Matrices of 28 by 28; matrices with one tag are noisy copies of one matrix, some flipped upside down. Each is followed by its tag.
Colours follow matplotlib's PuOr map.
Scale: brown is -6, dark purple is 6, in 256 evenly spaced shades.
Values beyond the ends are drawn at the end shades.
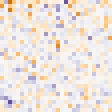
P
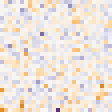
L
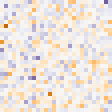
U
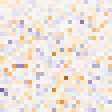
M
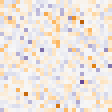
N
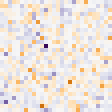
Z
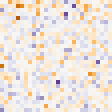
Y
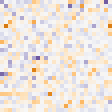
U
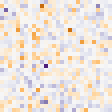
Z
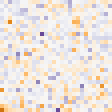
L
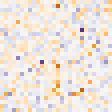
N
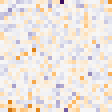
P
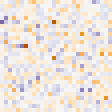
M
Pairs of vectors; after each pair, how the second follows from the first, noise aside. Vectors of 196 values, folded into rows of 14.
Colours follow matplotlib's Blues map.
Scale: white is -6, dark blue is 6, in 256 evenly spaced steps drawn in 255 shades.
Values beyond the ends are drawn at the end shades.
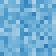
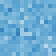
negated, partly zeroed.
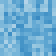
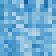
negated.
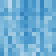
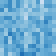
negated.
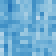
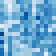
negated, scaled up.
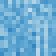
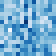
wrapped around, negated, scaled up.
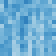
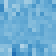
negated, partly zeroed.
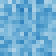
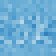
negated, partly zeroed.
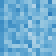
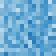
negated.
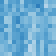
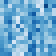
negated, scaled up.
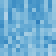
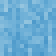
reversed, shrunk.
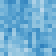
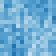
reversed, negated.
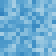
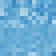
negated, partly zeroed.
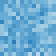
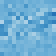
negated, partly zeroed.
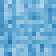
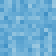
reversed, shrunk.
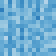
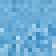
reversed, negated, partly zeroed.
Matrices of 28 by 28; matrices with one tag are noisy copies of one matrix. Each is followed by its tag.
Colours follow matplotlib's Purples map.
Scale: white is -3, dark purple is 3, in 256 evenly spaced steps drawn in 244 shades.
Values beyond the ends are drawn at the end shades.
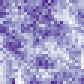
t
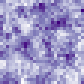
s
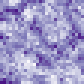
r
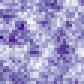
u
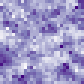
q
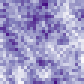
t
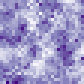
u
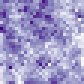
t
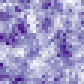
u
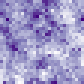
t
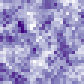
u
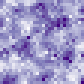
s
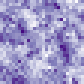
u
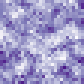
q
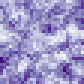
q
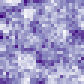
r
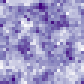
s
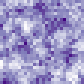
s
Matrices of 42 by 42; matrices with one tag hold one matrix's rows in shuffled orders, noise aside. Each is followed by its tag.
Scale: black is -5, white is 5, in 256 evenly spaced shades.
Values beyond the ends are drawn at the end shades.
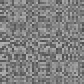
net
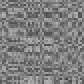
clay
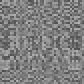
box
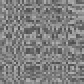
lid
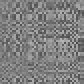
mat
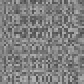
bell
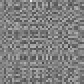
bell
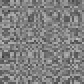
box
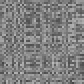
lid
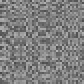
net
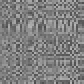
mat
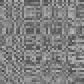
lid
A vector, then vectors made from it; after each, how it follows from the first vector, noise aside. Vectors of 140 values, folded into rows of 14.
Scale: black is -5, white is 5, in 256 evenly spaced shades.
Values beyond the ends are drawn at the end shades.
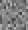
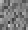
sign-scrambled.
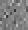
reversed, partly zeroed.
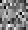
scaled up.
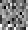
scaled up.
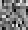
reversed, scaled up.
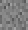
shrunk.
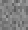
reversed, shrunk.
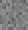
shrunk.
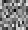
reversed, scaled up.
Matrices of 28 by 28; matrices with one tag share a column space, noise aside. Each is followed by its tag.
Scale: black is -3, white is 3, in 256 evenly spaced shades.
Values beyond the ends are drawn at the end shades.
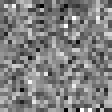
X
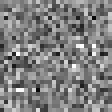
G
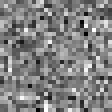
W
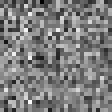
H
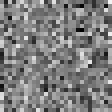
H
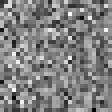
H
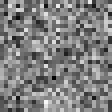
H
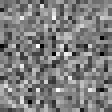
G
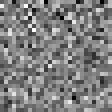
H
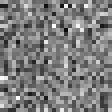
W
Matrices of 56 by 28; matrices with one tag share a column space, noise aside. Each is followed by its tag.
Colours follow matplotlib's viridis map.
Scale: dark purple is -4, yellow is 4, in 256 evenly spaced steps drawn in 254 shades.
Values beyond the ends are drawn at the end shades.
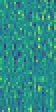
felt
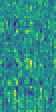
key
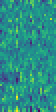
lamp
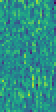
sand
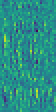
key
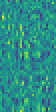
felt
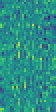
felt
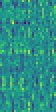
sand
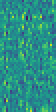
felt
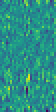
lamp
